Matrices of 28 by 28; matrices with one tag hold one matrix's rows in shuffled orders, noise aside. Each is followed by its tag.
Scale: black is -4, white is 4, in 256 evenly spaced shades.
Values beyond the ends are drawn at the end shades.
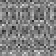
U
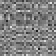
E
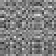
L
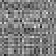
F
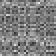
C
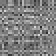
F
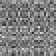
U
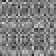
U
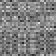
C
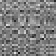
C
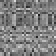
E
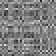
F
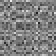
E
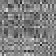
F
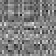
F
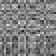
C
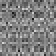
U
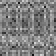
U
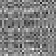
F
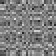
L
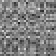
C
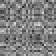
L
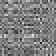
F
